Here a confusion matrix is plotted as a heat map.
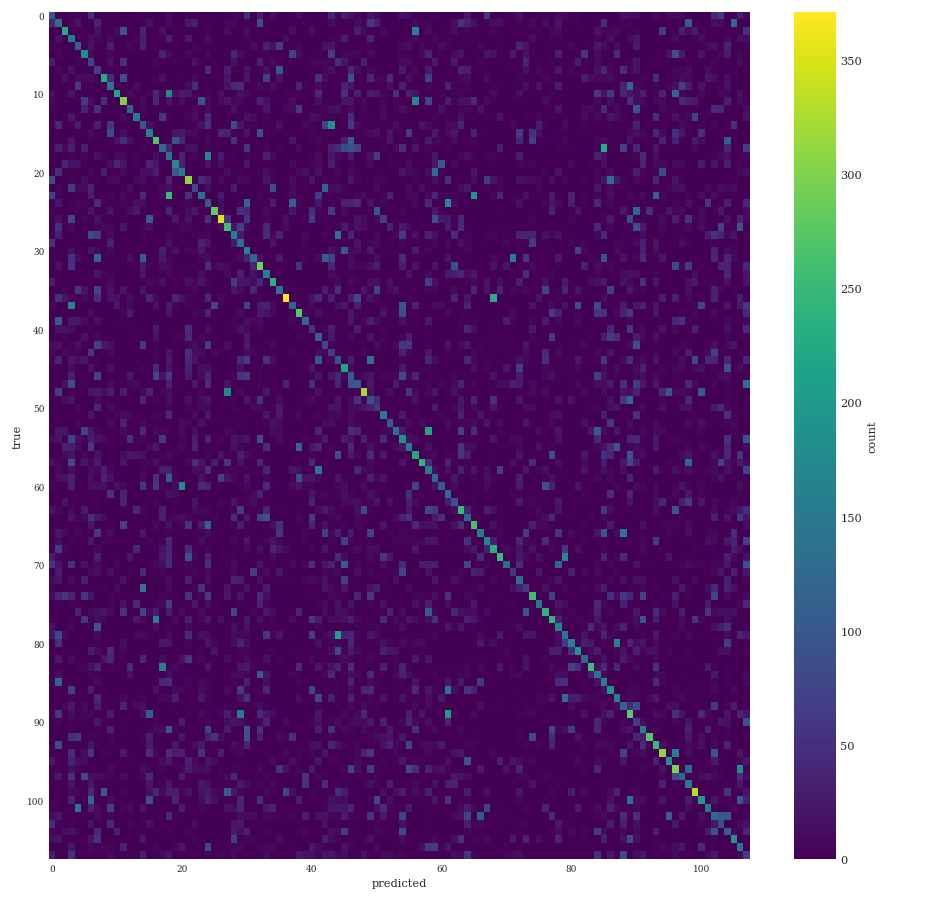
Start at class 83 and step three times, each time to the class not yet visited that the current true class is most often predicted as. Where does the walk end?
1
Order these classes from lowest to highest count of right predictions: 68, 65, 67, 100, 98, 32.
98, 67, 100, 68, 65, 32
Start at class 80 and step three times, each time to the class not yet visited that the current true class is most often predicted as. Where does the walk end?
44
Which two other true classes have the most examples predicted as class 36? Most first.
99, 47
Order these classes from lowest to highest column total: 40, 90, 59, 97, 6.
97, 40, 59, 6, 90
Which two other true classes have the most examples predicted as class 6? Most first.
100, 28
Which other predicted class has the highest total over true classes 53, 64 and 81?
58
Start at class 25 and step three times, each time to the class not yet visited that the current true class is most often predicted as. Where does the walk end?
88
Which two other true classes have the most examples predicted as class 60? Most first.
19, 64
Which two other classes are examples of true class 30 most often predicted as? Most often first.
45, 81
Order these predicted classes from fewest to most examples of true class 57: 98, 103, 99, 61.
99, 61, 103, 98
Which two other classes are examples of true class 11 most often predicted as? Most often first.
56, 23
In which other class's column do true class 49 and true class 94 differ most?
96
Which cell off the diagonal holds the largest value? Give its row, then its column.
23, 18
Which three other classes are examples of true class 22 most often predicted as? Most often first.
42, 34, 3
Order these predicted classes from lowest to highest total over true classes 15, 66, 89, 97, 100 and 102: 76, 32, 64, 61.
76, 64, 32, 61
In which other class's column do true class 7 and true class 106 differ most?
35
